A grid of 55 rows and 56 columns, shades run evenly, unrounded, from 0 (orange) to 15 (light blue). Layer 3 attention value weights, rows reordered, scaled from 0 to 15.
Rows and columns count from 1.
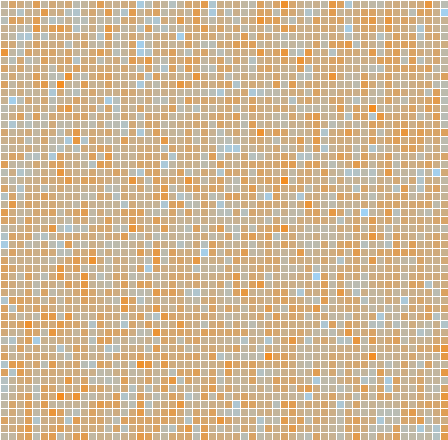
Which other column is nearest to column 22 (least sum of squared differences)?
52
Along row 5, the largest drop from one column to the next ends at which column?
24
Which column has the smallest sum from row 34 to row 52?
4
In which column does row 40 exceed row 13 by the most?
55
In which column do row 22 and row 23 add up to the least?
36
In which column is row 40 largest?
48
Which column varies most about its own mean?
18
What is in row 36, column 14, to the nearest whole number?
10
